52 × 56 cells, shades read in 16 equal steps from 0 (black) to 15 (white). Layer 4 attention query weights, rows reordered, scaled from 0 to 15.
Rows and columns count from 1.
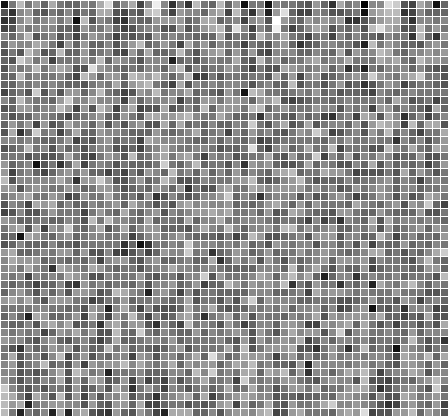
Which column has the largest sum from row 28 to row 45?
24
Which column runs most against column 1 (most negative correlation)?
49
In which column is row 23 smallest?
10
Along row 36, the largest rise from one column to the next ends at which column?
48
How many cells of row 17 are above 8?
13
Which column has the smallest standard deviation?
6
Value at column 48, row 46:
8
